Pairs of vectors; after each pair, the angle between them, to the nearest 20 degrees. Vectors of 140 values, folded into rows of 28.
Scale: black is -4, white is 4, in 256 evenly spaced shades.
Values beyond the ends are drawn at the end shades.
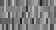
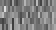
60 degrees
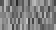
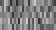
20 degrees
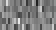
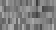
40 degrees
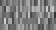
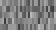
160 degrees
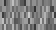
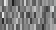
140 degrees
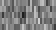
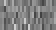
120 degrees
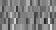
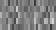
140 degrees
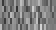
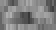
80 degrees
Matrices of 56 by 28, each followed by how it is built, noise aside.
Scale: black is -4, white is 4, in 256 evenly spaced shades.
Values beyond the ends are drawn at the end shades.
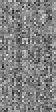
blocks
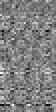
low rank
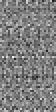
repeating columns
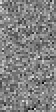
noise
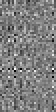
low rank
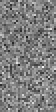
noise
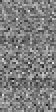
repeating columns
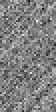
Hankel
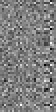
low rank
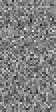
repeating columns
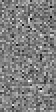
uneven columns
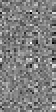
low rank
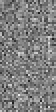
blocks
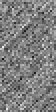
Hankel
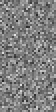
noise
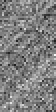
Hankel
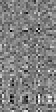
low rank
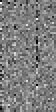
uneven columns
